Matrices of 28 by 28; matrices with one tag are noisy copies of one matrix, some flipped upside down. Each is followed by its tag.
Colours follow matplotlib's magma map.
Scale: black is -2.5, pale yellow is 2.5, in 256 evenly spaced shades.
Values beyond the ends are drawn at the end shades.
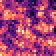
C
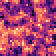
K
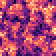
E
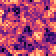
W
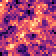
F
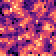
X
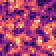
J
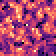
J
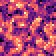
J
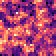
K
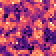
W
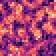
J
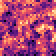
C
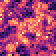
F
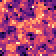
F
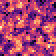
J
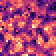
J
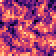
C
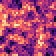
K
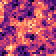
F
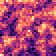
C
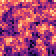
C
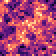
F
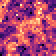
F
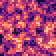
J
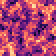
E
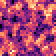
E
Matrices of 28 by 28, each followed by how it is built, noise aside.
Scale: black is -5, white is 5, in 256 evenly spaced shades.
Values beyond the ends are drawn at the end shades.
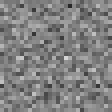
repeating columns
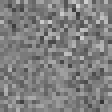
upper triangular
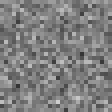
repeating columns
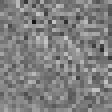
upper triangular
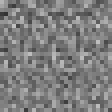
repeating columns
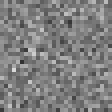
noise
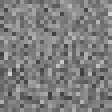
repeating columns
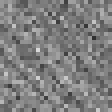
Toeplitz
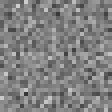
repeating columns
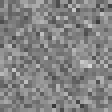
Toeplitz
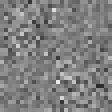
block diagonal
